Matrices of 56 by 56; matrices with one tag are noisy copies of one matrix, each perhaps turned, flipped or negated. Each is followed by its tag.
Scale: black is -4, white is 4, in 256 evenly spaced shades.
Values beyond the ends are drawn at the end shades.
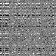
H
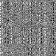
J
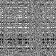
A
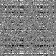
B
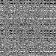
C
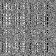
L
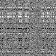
A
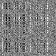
L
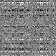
B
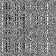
L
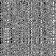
J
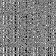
H
